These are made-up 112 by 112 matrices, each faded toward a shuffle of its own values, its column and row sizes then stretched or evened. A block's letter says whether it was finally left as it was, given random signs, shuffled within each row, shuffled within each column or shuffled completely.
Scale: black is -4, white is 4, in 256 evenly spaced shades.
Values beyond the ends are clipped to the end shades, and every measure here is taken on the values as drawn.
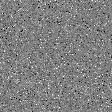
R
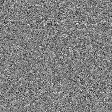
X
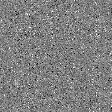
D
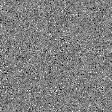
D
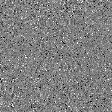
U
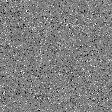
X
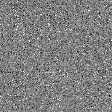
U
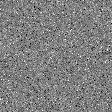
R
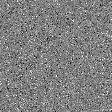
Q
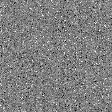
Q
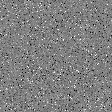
R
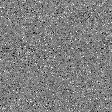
X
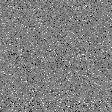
X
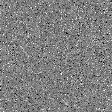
Q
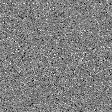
X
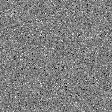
X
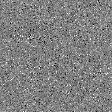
D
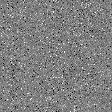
Q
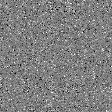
D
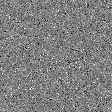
R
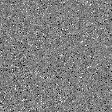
D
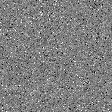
R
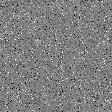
Q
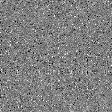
U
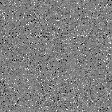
U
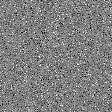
Q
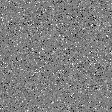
X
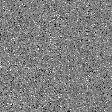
Q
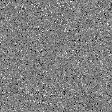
D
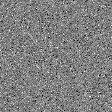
Q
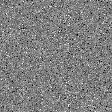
Q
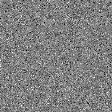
D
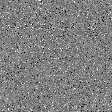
X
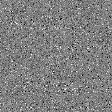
U
